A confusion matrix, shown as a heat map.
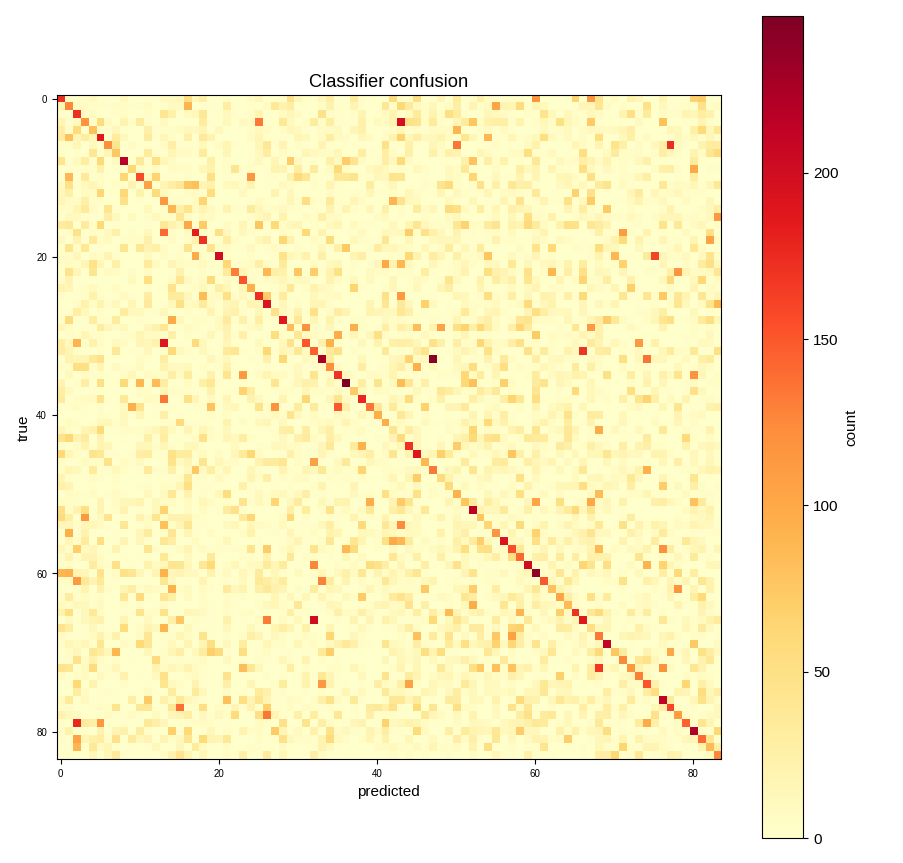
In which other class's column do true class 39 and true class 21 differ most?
35
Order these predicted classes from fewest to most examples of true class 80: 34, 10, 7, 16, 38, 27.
38, 7, 10, 34, 16, 27
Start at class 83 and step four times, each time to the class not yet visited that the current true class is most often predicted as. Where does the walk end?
59
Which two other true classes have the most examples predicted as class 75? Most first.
20, 78
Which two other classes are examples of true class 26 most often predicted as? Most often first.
83, 46
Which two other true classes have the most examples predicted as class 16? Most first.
1, 11
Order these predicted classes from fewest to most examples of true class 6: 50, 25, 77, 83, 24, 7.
24, 25, 83, 7, 50, 77
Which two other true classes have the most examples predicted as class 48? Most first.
29, 45
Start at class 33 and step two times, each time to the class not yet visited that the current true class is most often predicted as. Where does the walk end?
74
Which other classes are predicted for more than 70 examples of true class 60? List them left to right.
0, 1, 13
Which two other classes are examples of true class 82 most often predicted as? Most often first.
2, 71
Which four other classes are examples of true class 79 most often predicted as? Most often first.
2, 5, 74, 41
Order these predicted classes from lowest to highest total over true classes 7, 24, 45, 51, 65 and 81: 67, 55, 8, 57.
8, 55, 57, 67
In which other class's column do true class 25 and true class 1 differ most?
55
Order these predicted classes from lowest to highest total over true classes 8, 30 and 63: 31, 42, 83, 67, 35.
83, 31, 42, 67, 35
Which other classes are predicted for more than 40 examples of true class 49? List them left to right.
16, 66, 76
